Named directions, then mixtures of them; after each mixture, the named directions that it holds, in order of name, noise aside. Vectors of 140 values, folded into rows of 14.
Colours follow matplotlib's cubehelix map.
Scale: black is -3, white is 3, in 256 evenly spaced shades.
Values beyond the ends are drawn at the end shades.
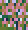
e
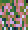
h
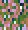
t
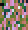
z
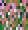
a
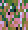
a, h.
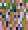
a.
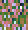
t.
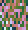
a, h.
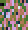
z.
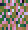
e, z.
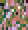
z.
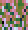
h.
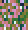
t.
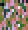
z.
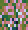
e, h.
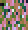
z.
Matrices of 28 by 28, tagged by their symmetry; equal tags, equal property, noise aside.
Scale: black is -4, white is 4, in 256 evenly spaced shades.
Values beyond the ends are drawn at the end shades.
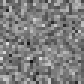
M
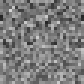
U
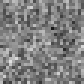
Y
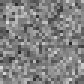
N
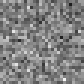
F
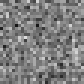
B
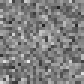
F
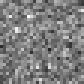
N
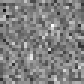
M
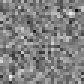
B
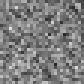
F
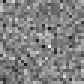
F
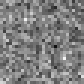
F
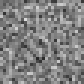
F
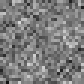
N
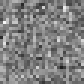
B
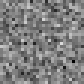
B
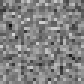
U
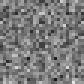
U
